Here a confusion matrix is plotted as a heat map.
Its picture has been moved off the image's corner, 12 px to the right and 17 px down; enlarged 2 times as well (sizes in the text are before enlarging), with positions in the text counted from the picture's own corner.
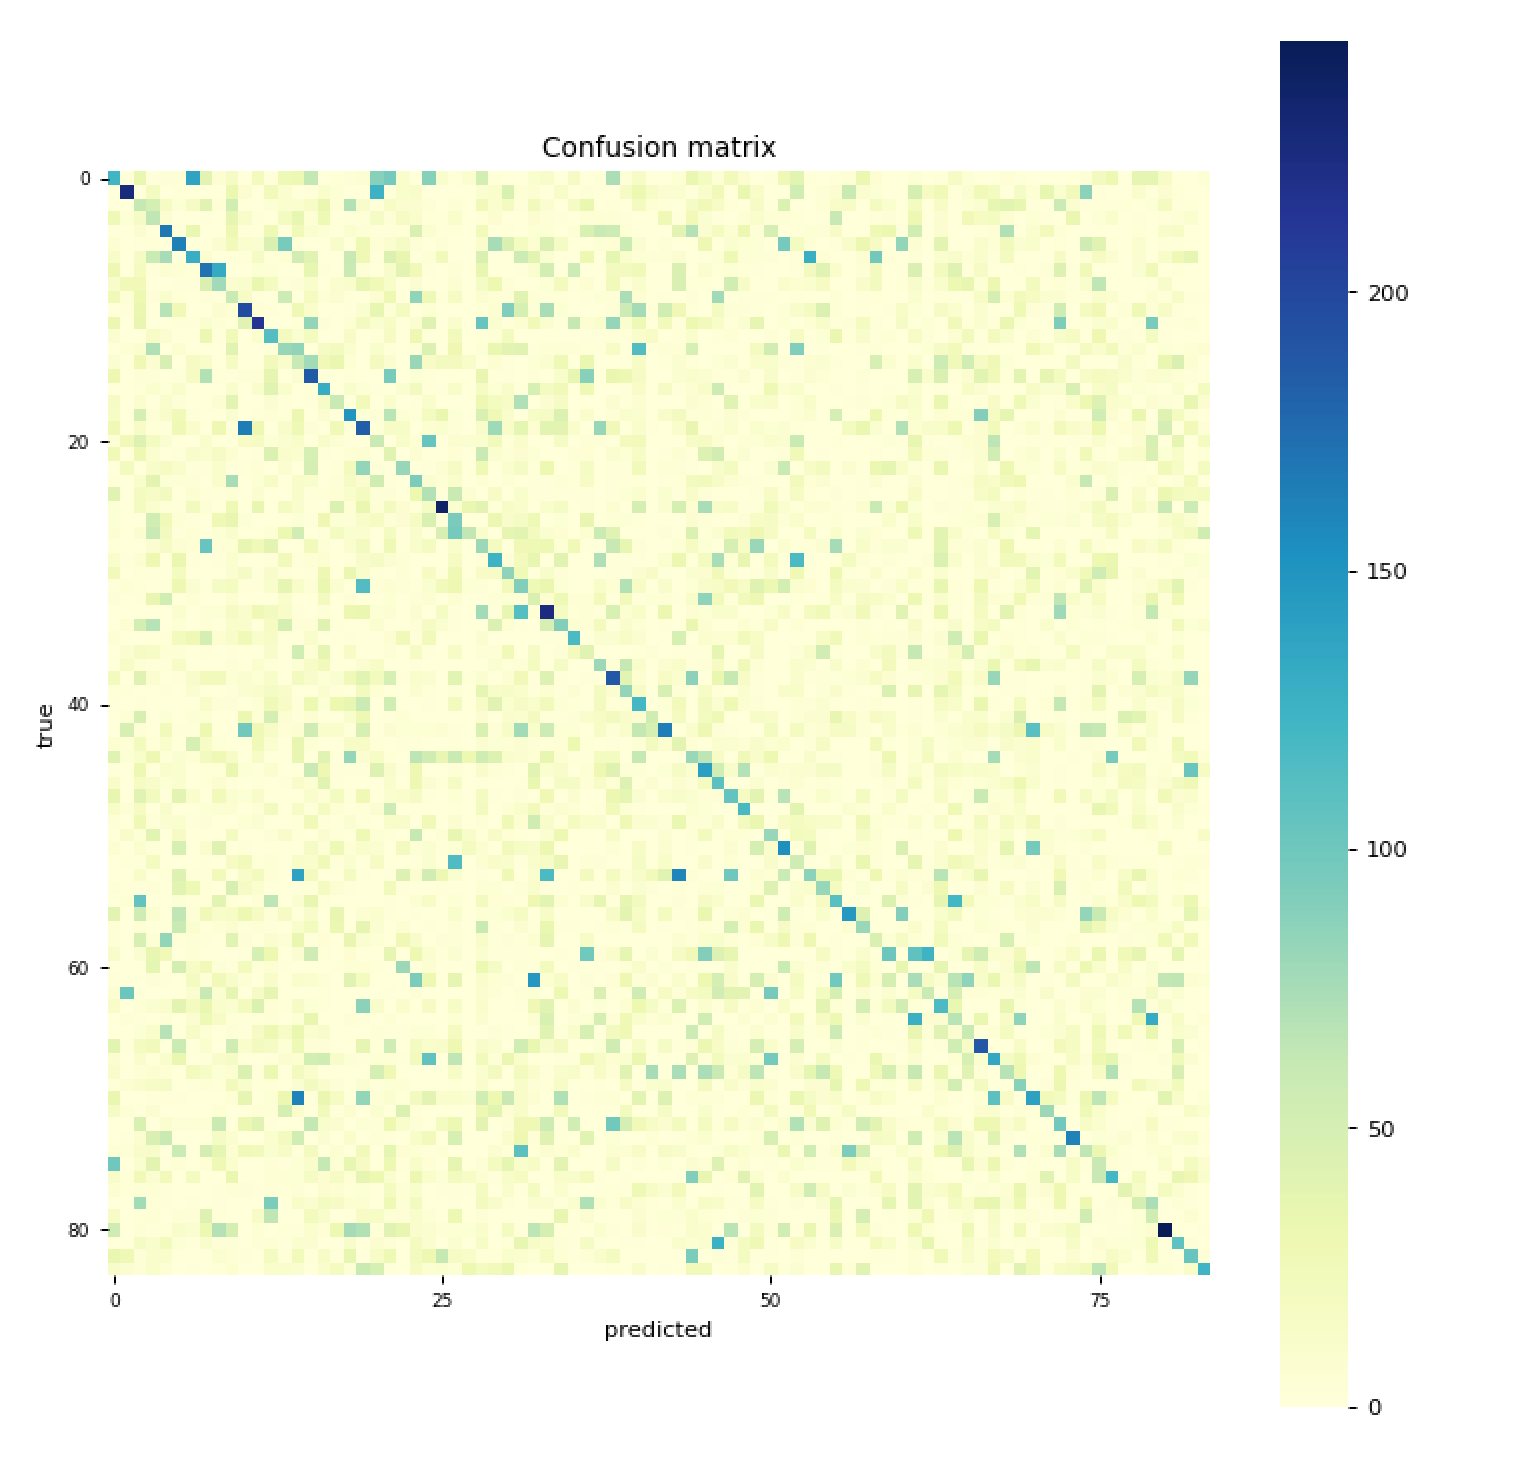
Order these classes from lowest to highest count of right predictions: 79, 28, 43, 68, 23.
43, 79, 68, 28, 23
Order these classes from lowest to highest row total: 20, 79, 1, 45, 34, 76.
79, 34, 20, 76, 45, 1
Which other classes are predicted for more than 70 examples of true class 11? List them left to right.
15, 28, 38, 72, 79
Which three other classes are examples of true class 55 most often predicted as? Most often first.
64, 2, 12
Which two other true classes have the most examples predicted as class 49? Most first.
28, 68
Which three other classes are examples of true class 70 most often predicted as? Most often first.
14, 67, 19
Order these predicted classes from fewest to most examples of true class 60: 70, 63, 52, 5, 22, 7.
52, 7, 63, 5, 70, 22
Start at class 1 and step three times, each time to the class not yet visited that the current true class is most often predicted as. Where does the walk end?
26
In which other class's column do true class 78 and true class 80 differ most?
12
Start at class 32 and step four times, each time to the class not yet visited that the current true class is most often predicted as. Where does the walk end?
76
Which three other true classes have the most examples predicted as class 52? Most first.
29, 13, 72
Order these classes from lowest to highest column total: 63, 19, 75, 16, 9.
16, 9, 63, 75, 19
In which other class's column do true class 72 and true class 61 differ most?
32
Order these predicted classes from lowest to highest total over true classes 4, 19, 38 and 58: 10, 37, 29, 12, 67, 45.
45, 12, 29, 67, 37, 10
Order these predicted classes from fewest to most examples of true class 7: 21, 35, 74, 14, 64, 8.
14, 21, 74, 64, 35, 8
